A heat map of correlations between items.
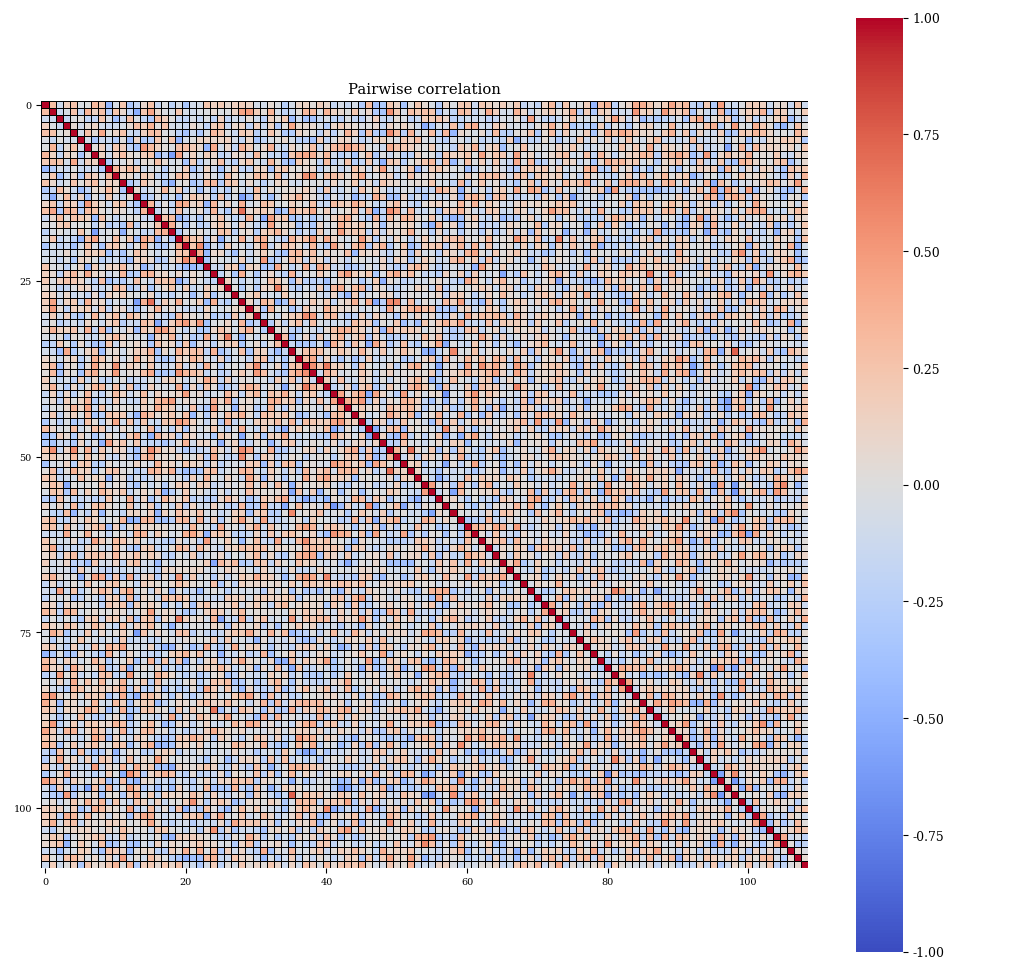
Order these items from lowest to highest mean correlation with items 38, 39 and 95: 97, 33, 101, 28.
33, 101, 97, 28
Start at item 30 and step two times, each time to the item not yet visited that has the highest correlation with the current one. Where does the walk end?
40
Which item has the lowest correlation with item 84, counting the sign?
13
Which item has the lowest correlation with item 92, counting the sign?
37
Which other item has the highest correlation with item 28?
15
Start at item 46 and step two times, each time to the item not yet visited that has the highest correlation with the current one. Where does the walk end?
100
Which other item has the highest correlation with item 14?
6
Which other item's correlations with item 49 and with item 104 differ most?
52
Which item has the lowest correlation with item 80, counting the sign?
95
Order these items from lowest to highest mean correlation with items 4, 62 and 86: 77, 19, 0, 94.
19, 77, 94, 0
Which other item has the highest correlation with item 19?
73
